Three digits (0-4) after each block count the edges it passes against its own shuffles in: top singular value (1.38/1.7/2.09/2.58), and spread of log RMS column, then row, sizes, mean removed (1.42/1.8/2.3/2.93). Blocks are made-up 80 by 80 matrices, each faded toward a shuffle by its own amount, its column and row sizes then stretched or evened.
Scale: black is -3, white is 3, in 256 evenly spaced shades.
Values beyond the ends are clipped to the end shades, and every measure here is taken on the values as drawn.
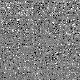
1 1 3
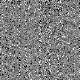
0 4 0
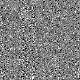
1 3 1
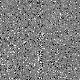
1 2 1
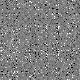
1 3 2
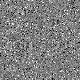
1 0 0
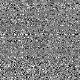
1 1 4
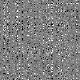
2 4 2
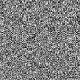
3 2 0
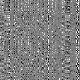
4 4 1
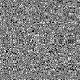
3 0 2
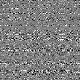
3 0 4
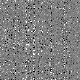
0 4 1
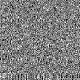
3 2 1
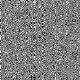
3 4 0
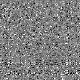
2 0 3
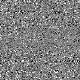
1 0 3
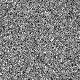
0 0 0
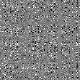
0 4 3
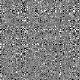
3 4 3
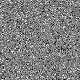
2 0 0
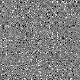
1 2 3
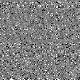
2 0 3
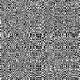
4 3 3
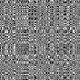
4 4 3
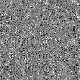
2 0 0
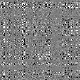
3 4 4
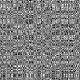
4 2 2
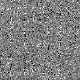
1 3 0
